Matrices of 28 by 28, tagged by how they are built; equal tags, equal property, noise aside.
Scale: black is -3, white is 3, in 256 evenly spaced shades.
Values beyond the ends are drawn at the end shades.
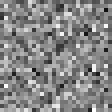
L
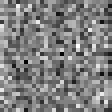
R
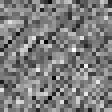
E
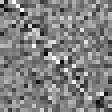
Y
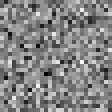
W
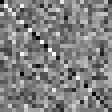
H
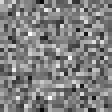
W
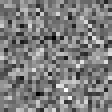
W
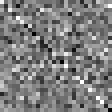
H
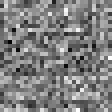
R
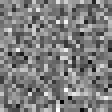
W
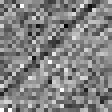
E
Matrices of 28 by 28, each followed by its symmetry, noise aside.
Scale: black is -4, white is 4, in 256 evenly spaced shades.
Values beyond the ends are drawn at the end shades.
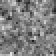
antisymmetric.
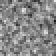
symmetric across the other diagonal.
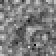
symmetric.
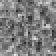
no symmetry.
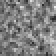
no symmetry.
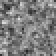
symmetric.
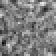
antisymmetric.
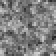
antisymmetric.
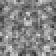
mirrored left to right.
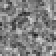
symmetric.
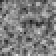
no symmetry.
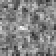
mirrored top to bottom.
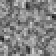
same after a half turn.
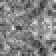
mirrored top to bottom.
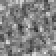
same after a half turn.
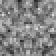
mirrored left to right.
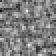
same after a half turn.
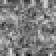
same after a half turn.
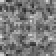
mirrored top to bottom.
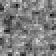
no symmetry.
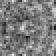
mirrored top to bottom.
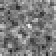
symmetric across the other diagonal.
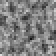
same after a half turn.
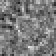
symmetric.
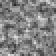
same after a half turn.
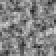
same after a half turn.
